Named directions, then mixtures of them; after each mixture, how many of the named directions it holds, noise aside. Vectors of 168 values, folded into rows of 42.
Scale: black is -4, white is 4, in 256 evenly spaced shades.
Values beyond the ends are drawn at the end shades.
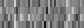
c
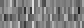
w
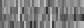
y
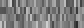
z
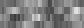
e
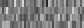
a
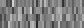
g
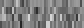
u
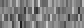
three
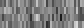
four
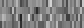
two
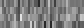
two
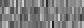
two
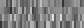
two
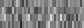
one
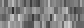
two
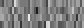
three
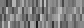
two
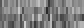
two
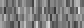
two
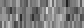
four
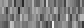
four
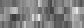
one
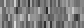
one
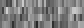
four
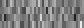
four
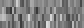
one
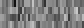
four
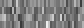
two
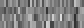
four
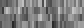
four
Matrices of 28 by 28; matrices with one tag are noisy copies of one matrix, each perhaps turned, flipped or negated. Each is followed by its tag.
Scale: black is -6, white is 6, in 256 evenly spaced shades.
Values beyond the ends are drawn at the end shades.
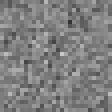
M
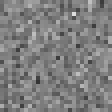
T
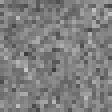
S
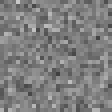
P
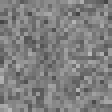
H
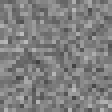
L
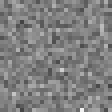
P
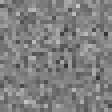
P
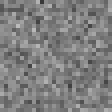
L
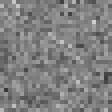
S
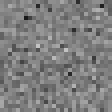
H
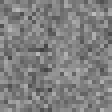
H
